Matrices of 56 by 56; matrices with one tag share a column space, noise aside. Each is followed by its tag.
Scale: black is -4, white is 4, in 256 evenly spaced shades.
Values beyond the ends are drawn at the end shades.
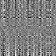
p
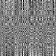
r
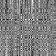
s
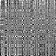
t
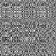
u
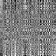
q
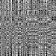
r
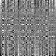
t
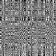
r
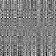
p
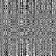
q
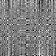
t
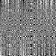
t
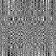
r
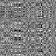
u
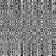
q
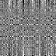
t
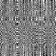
r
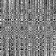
s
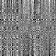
s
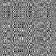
u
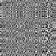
u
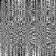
r
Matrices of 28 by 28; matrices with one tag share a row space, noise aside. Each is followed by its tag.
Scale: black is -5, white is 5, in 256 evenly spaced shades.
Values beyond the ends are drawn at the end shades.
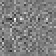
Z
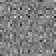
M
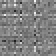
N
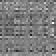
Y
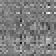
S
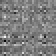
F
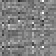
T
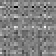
F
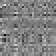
F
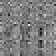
M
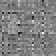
T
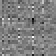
T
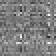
S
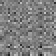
M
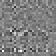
Z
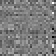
Y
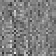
Z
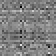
S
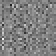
Z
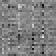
T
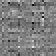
T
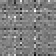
N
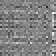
Y
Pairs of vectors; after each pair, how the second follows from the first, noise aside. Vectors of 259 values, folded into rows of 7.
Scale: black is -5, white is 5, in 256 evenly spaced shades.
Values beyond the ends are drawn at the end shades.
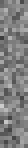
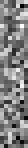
wrapped around, negated, scaled up.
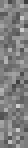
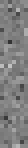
reversed, negated, partly zeroed.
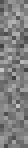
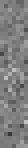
wrapped around, partly zeroed.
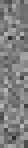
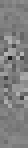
wrapped around, partly zeroed.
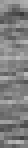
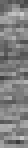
negated.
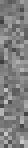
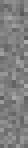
wrapped around, shrunk.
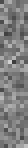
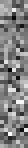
wrapped around, negated, scaled up.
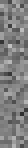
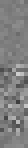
reversed, negated, partly zeroed.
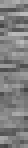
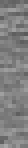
negated, shrunk.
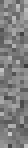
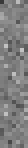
reversed, negated, partly zeroed.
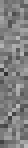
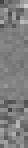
reversed, negated, partly zeroed.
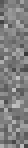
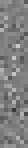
wrapped around, partly zeroed.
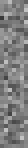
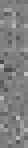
wrapped around, partly zeroed.
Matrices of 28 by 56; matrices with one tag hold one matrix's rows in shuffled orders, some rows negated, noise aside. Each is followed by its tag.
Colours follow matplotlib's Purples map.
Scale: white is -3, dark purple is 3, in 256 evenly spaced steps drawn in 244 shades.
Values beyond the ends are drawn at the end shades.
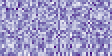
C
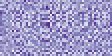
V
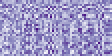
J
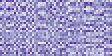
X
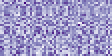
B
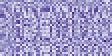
V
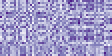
X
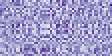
V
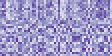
C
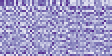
X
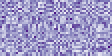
C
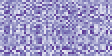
B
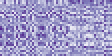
X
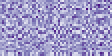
C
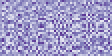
C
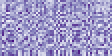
C
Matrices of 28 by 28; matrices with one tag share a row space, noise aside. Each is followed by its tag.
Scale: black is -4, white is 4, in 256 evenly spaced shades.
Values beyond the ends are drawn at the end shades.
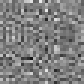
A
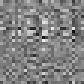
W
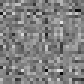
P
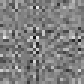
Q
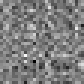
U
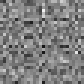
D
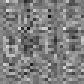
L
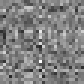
D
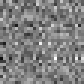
D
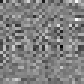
P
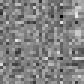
P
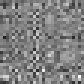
Q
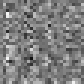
L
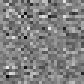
L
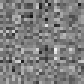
A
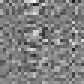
W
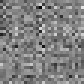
D
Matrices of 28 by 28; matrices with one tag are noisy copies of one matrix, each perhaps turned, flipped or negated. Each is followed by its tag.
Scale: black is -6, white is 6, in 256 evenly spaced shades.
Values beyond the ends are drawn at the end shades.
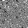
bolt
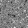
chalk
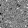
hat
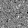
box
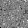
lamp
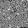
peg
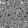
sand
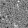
lamp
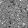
lamp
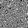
hat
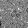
peg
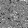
peg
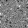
hat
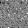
sand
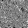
hat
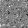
sand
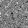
chalk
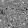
lamp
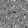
chalk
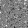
sand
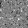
peg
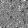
bolt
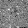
peg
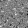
chalk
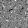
box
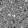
chalk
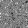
chalk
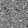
box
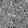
chalk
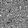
box
